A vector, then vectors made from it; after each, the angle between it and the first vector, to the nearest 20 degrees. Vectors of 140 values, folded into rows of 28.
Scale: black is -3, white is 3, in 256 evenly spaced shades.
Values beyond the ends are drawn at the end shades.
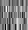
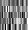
20 degrees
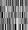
40 degrees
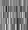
160 degrees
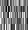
140 degrees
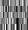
160 degrees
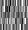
100 degrees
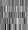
20 degrees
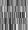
60 degrees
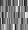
80 degrees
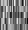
80 degrees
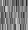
60 degrees
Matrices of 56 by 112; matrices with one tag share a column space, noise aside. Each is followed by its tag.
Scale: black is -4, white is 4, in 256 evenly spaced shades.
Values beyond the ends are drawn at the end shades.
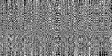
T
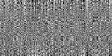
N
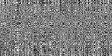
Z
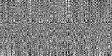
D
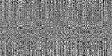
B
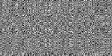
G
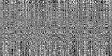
B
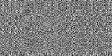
G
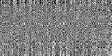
Z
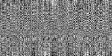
T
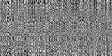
N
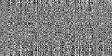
Z
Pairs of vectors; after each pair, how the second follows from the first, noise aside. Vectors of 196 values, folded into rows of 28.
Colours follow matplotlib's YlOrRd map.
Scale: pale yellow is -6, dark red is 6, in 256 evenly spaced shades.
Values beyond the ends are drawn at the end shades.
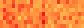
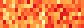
negated, scaled up.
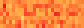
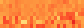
wrapped around, negated, partly zeroed.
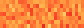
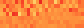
reversed, partly zeroed.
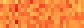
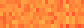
reversed, negated, shrunk.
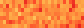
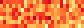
negated, scaled up.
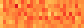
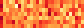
negated, scaled up.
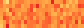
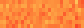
reversed, negated, shrunk.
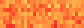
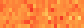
wrapped around, partly zeroed.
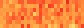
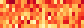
reversed, negated, scaled up.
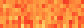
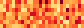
reversed, negated, scaled up.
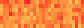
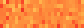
reversed, partly zeroed.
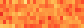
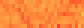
reversed, negated, shrunk.
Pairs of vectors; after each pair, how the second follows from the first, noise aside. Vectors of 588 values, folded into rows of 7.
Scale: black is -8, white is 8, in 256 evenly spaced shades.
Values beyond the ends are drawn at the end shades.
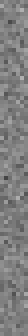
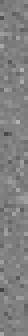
wrapped around, partly zeroed.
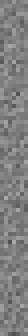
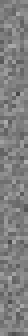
copied.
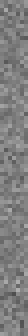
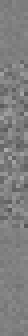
negated, partly zeroed.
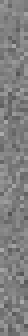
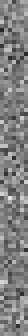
wrapped around, negated, scaled up.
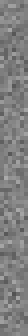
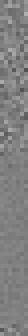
wrapped around, partly zeroed.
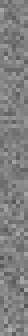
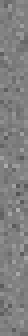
wrapped around, partly zeroed.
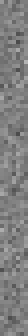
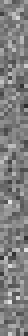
reversed, negated, scaled up.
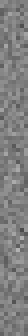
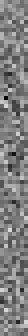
reversed, negated, scaled up.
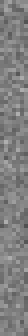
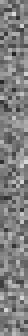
wrapped around, negated, scaled up.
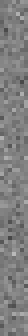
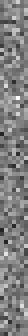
reversed, negated, scaled up.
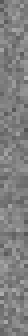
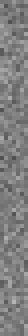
shuffled.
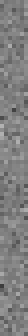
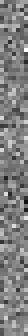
reversed, negated, scaled up.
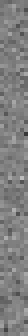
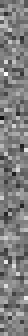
wrapped around, negated, scaled up.
